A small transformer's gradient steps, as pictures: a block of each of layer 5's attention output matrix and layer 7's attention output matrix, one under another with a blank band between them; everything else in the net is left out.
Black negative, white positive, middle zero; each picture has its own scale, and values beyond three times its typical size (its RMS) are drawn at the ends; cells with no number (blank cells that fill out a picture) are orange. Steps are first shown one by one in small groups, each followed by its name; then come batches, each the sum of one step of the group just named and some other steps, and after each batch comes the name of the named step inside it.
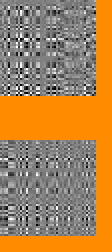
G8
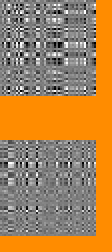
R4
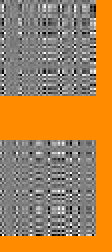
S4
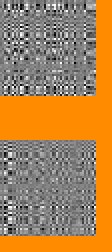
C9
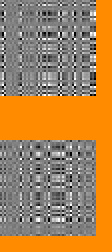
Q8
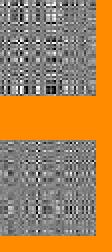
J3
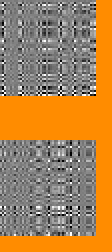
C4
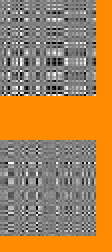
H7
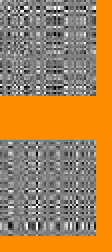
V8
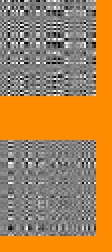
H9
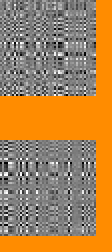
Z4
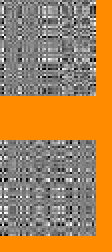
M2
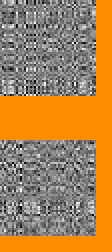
Q8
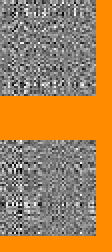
M2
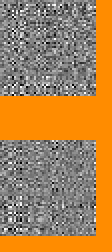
C9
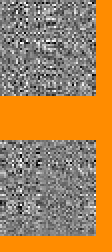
R4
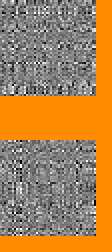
C4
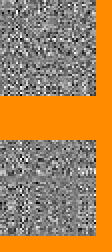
G8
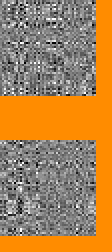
H7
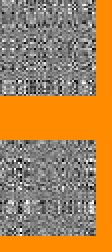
C4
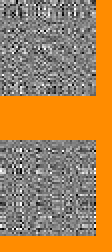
J3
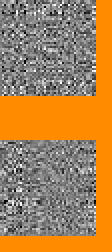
C9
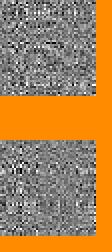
H7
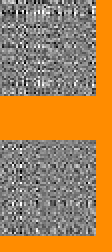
H9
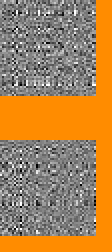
Z4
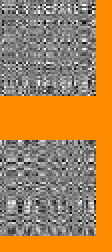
C4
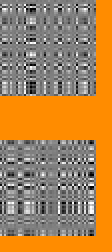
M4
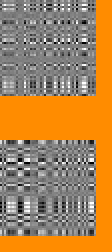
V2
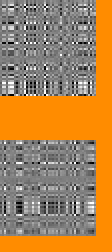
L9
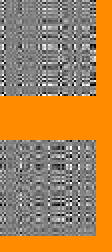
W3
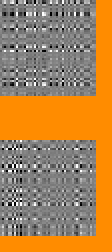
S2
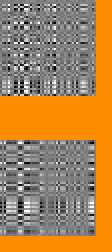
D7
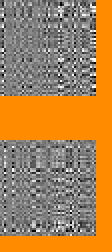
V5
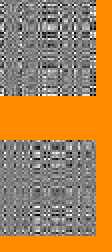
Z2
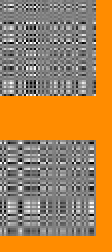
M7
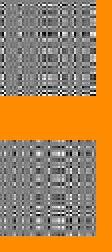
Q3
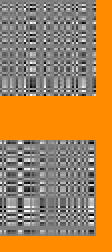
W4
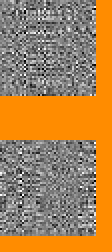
W4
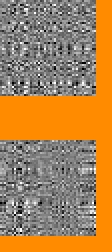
D7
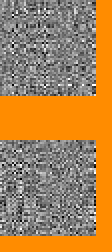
W4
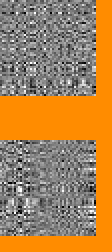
W4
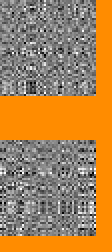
M4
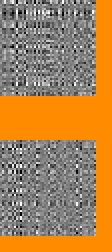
S2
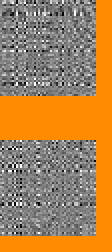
S2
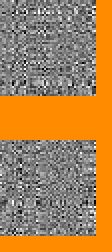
W4
